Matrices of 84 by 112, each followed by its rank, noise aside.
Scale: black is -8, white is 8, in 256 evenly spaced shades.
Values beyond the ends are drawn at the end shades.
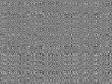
four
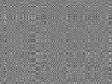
three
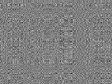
six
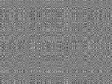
four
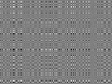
one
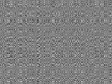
four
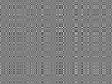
one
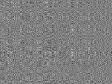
six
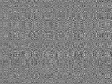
six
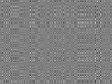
two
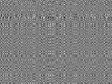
three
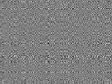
four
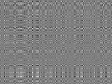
two
